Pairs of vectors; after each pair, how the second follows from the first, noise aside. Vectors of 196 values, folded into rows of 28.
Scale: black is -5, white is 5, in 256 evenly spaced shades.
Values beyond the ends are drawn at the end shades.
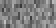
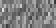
sign-scrambled.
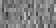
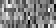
negated, scaled up.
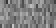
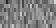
sign-scrambled.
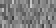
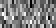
negated, scaled up.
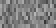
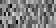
reversed, scaled up.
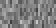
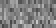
sign-scrambled.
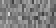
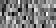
reversed, scaled up.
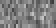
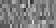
shuffled.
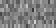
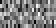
negated, scaled up.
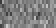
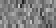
wrapped around.
